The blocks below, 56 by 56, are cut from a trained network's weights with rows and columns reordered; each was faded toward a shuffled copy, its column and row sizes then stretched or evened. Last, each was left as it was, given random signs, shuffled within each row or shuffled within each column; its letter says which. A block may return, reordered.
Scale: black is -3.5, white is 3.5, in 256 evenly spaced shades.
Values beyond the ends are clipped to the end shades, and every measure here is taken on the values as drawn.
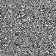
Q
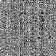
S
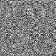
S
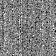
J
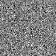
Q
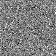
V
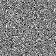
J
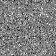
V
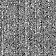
J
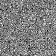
V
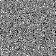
Q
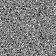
V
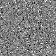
J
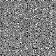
S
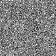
J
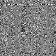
Q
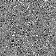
Q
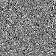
Q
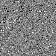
V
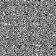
Q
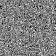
V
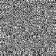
S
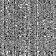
S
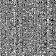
S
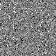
J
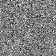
Q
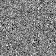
J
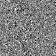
J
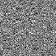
S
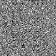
S
